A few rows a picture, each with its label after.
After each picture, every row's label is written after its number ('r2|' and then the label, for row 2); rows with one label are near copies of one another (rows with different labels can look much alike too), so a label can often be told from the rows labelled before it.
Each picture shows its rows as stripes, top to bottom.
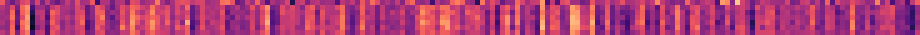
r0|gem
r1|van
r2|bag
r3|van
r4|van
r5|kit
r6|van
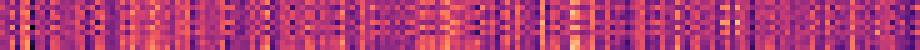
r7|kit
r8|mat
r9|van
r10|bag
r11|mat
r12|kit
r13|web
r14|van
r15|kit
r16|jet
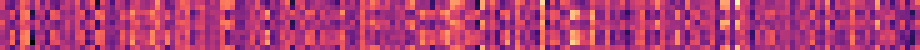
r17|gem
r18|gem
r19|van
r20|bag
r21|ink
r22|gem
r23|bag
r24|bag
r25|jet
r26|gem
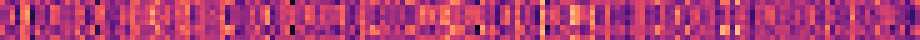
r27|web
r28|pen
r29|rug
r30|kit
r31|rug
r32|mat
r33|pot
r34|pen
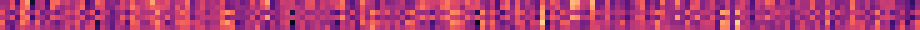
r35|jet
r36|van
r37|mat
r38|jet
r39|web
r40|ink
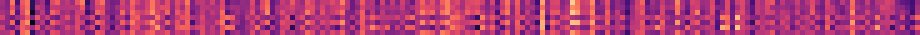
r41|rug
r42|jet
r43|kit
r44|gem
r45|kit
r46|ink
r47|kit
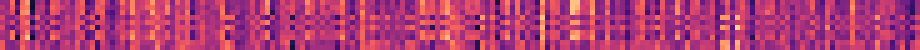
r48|kit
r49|jet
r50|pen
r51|ink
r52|van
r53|gem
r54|kit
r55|kit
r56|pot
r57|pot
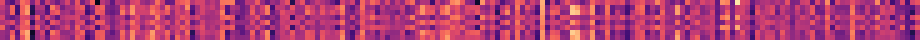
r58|gem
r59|pen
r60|kit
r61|gem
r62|van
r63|pot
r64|pen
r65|kit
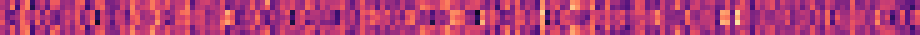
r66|pen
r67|rug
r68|web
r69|mat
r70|gem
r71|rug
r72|bag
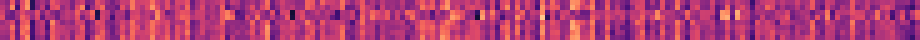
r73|kit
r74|rug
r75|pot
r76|mat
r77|pen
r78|van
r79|van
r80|bag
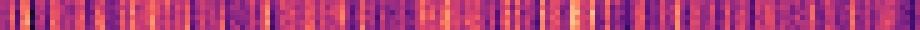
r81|pen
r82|jet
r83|jet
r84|rug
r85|bag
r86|pen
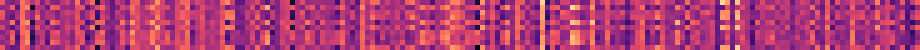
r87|pot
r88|van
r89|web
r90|mat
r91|bag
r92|gem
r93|pen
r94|rug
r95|bag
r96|mat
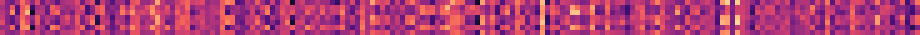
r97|mat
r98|rug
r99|kit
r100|ink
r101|gem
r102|pen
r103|mat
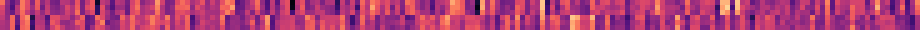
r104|pot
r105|ink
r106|mat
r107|jet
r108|pen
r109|jet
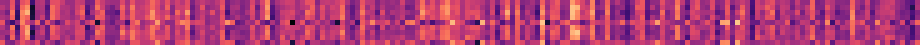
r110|jet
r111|jet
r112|rug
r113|jet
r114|web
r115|rug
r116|kit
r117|bag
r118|web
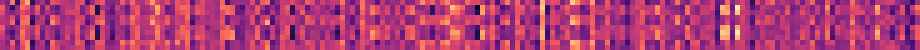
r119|rug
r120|gem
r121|ink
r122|pen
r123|pen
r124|pot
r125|ink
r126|ink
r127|kit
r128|bag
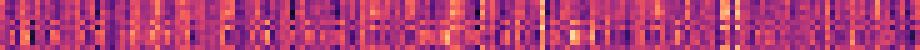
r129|web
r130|ink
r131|mat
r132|pot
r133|pen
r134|mat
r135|pen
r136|pen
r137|jet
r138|ink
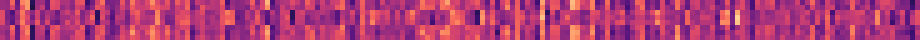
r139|rug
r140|van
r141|mat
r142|gem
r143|gem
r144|jet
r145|van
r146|pen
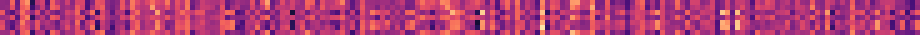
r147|van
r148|pen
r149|mat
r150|rug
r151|ink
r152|ink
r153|pen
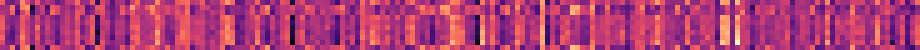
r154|mat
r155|van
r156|rug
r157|pot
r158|pot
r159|pot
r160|gem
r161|web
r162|mat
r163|jet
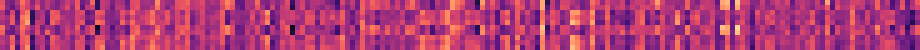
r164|mat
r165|pot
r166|bag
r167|jet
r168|bag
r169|pot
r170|web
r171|van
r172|bag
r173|rug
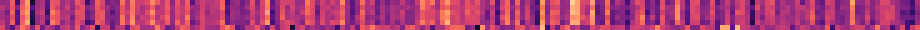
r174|kit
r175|bag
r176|bag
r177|bag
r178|kit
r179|pot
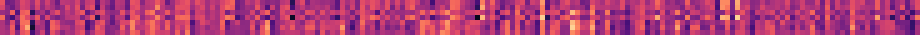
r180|web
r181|ink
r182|rug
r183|web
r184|pen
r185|jet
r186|van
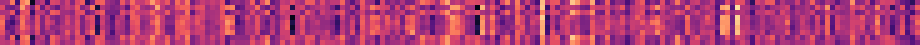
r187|rug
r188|mat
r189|pen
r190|web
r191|web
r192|pot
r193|ink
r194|rug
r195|bag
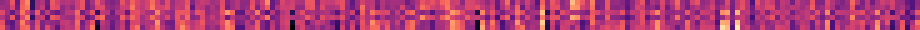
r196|jet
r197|pen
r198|mat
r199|bag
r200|mat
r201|pot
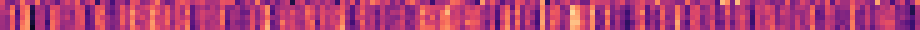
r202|ink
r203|jet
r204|pen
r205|kit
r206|bag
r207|van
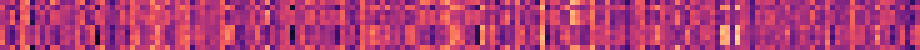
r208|pen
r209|web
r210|jet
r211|rug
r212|jet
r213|ink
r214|pot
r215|web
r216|pot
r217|pen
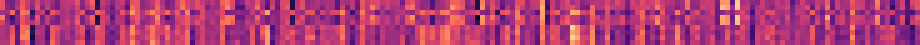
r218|pot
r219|pot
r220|van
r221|gem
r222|gem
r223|jet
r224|van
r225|jet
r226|pen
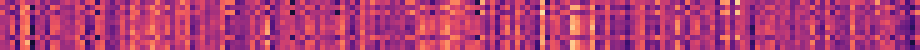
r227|ink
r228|bag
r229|web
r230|kit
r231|bag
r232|jet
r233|van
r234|mat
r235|rug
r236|pen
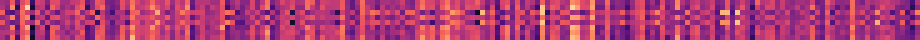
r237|pen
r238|rug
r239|web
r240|jet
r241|web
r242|kit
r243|van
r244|kit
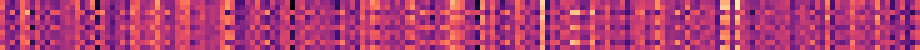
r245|mat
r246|pot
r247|bag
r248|gem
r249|ink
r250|kit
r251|web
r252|mat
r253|jet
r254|pot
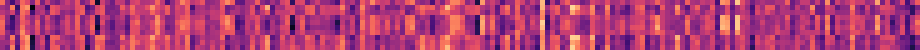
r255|gem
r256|jet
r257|pen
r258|gem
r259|web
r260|web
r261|mat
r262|bag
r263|van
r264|rug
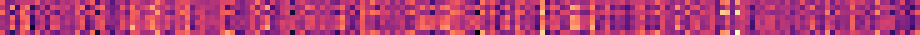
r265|ink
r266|rug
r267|pot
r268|van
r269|rug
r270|van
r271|gem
